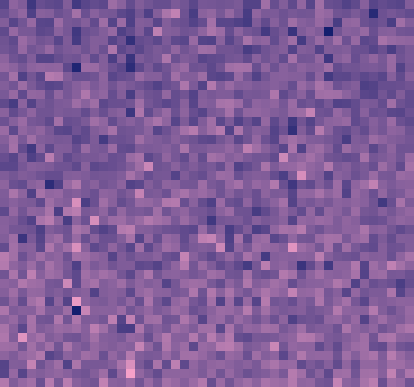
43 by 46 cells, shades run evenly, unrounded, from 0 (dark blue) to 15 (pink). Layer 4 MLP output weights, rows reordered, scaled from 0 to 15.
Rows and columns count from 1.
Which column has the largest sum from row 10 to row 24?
16
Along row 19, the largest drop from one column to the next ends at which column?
18
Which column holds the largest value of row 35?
10
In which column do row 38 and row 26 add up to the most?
34
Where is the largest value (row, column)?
42, 15
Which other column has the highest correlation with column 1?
21
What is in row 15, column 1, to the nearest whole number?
9
